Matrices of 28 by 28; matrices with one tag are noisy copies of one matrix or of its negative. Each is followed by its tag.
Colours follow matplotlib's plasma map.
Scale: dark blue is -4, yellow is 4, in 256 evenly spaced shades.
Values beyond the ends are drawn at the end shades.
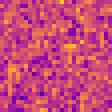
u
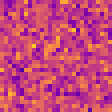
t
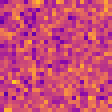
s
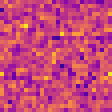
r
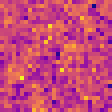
u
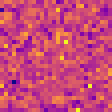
s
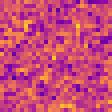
r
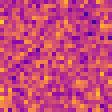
t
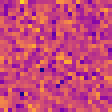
t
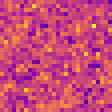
r
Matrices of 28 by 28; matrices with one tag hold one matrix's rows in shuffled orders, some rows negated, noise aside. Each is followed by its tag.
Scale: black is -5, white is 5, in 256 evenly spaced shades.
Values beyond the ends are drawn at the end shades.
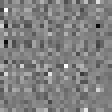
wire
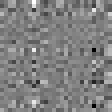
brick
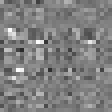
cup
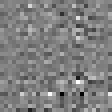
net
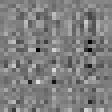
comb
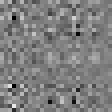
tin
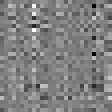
brick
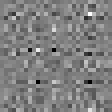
comb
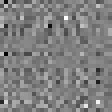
wire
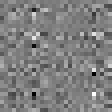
brick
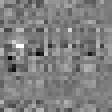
cup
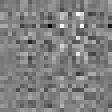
net
